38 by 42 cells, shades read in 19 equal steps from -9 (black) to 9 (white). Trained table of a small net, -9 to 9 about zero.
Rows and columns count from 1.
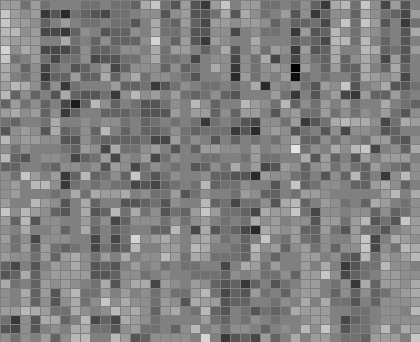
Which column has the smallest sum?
24
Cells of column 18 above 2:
2
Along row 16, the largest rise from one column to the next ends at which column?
18
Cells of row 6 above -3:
35
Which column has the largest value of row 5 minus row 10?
16
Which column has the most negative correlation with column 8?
23
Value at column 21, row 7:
0
